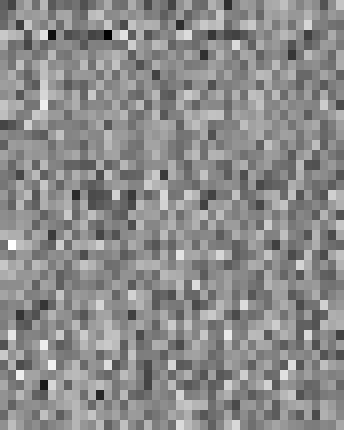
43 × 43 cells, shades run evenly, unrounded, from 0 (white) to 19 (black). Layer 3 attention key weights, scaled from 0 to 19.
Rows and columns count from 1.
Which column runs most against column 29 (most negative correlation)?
38
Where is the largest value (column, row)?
14, 4
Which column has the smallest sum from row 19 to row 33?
21
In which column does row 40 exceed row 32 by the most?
13
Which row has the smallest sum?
12
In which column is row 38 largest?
19
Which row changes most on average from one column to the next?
20
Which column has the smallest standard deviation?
42
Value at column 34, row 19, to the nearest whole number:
12
